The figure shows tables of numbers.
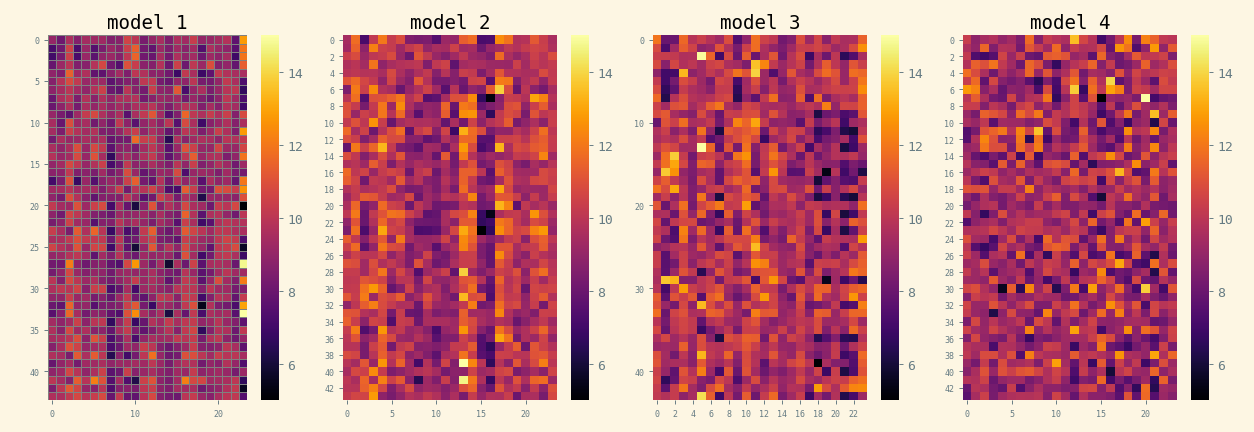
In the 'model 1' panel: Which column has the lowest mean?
7
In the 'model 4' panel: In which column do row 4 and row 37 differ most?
12
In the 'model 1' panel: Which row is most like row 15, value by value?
40
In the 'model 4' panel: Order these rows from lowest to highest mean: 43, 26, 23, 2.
26, 43, 2, 23
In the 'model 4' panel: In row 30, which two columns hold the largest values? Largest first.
20, 14
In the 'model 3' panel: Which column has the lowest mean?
21
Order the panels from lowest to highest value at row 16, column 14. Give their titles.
model 1, model 3, model 4, model 2
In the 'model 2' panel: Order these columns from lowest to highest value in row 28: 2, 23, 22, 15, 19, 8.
8, 15, 2, 23, 19, 22
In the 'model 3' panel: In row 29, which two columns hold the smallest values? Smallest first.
19, 23
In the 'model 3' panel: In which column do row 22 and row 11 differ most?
22
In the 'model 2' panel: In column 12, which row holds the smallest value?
11
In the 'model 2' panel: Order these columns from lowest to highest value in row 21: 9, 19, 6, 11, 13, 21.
9, 11, 19, 13, 6, 21
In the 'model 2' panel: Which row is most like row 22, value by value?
0
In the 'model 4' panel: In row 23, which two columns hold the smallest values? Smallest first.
15, 14
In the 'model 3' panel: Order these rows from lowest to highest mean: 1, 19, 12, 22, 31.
19, 12, 22, 1, 31
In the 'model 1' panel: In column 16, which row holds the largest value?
41
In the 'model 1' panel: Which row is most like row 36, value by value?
30
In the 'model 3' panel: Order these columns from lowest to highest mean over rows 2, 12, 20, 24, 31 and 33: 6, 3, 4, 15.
4, 15, 6, 3
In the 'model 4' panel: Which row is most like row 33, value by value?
24
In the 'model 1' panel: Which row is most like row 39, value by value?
8
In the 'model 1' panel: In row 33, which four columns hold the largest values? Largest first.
23, 10, 2, 9
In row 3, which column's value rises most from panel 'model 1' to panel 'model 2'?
3
